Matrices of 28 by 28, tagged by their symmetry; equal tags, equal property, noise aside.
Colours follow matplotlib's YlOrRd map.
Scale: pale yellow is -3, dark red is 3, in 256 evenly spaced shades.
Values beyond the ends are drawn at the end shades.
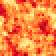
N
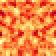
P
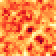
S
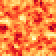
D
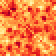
S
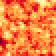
N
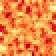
D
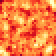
S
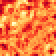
S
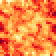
D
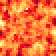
D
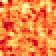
N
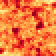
D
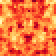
P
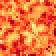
S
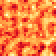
N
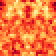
P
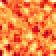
N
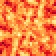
D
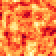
N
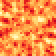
D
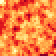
S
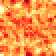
D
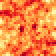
D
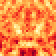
P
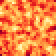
S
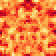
P
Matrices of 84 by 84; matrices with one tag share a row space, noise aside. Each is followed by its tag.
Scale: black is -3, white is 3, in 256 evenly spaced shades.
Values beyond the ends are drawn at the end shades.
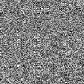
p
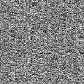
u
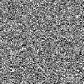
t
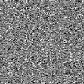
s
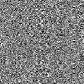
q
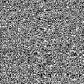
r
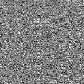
p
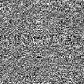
p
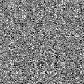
t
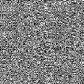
r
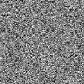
s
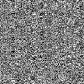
u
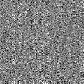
q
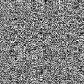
u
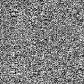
u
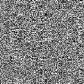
u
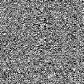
r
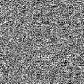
p
